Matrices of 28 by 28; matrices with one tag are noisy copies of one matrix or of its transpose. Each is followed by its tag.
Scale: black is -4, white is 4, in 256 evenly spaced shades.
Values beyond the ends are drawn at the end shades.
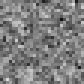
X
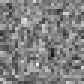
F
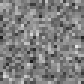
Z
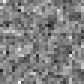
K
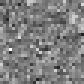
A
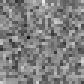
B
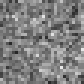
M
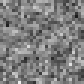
K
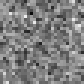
X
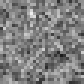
K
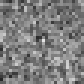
M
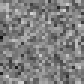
Z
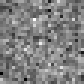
M
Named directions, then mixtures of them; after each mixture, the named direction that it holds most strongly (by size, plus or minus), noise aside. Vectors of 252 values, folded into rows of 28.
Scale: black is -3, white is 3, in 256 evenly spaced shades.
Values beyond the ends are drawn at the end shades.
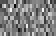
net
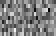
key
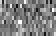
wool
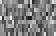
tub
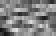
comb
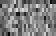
net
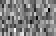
key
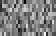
net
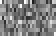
tub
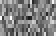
tub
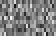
net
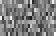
tub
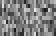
key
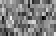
tub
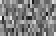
tub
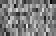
net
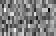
key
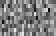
key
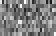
wool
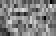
comb
